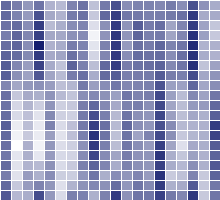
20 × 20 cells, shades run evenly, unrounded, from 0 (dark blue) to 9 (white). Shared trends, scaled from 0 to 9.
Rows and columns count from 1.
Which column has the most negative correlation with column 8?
15
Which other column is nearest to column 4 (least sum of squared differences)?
11
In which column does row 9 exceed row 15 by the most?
9
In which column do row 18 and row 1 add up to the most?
6
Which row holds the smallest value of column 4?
5
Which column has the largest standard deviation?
4
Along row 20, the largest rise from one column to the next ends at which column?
19
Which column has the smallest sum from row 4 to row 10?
18
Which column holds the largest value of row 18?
2
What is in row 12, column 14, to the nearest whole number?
5
